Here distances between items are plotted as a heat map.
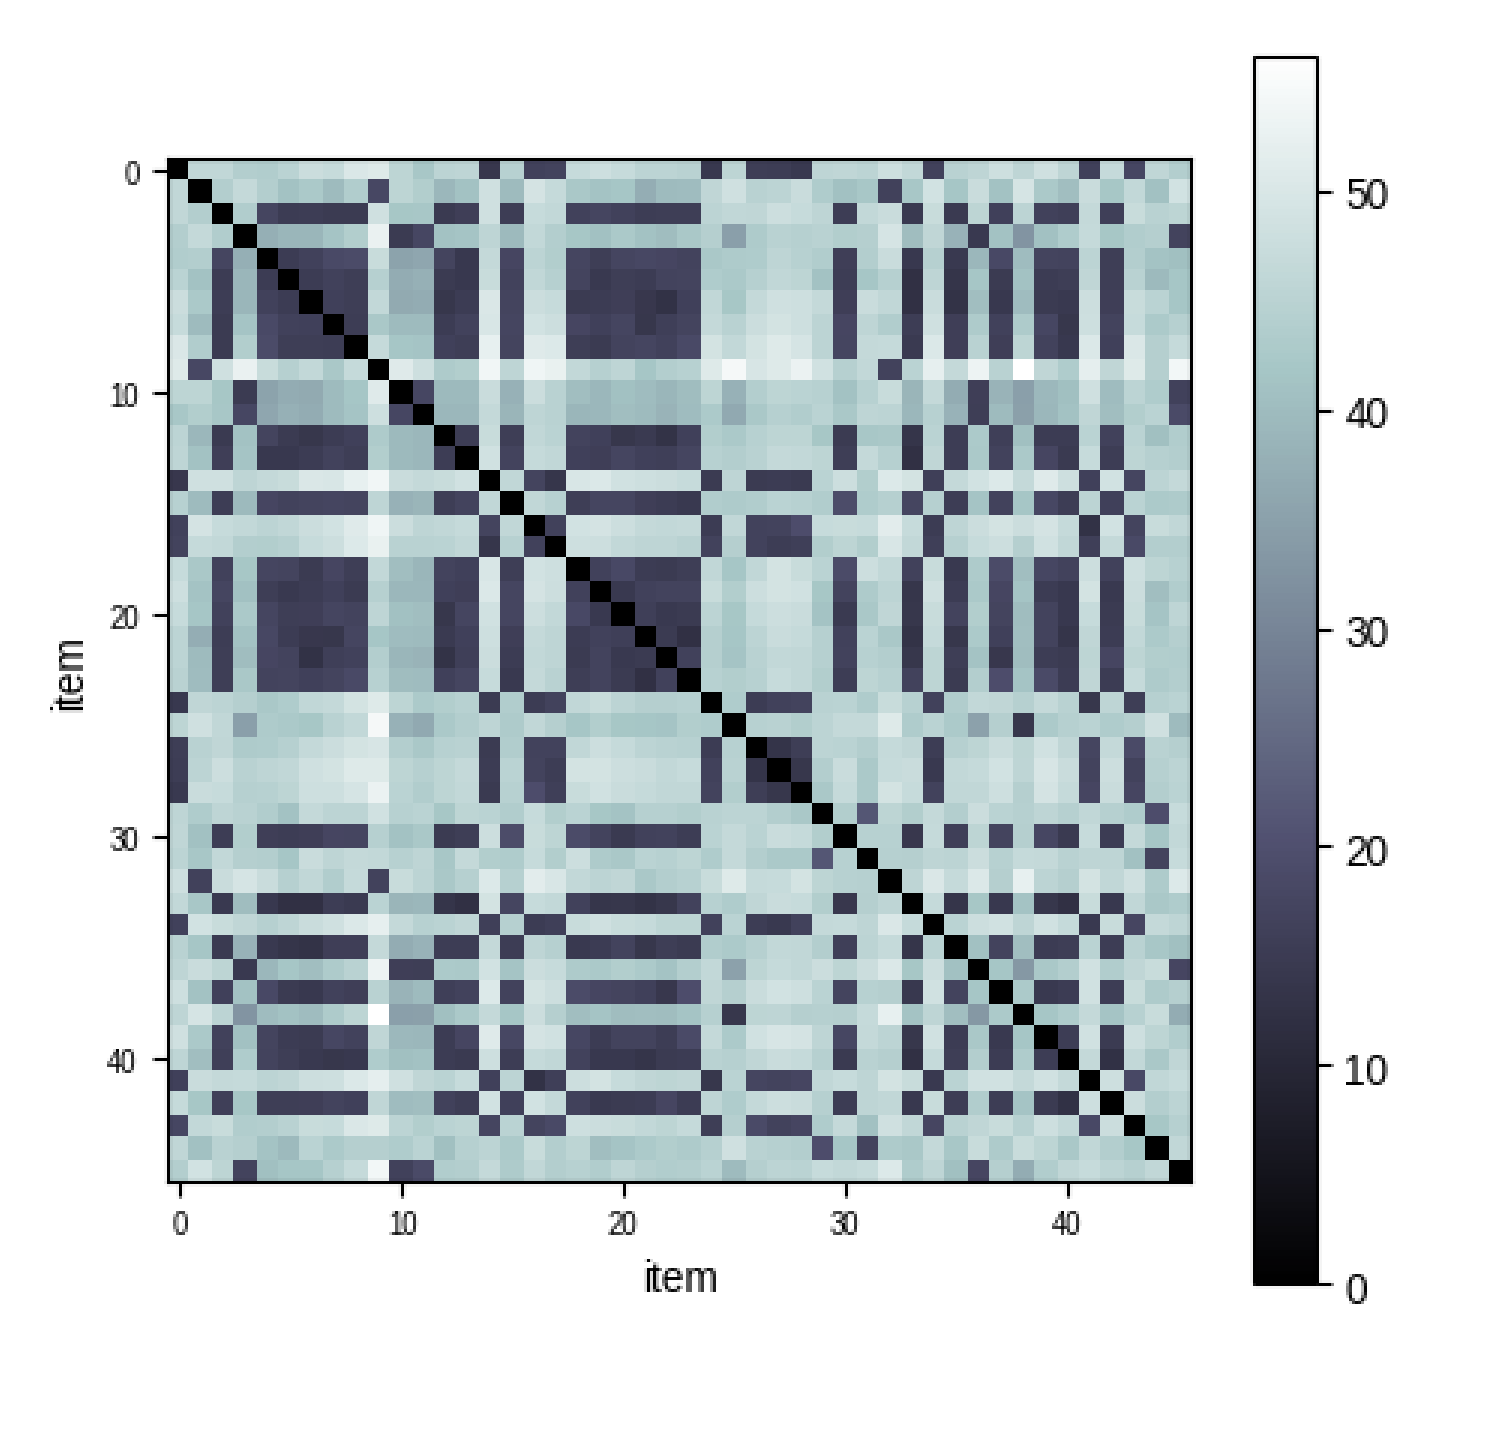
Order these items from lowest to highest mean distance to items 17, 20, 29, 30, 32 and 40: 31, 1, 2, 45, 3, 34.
2, 1, 31, 34, 3, 45
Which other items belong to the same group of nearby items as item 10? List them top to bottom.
3, 11, 36, 45
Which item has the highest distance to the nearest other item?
29
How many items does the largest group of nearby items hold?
22
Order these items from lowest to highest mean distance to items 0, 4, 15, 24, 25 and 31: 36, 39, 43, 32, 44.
43, 39, 44, 36, 32
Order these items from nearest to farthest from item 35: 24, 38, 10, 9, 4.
4, 10, 38, 24, 9
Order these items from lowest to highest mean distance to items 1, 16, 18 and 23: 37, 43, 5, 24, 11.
5, 37, 24, 43, 11
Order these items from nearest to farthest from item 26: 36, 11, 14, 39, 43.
14, 43, 11, 36, 39
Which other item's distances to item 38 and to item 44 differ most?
25
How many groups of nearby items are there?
6
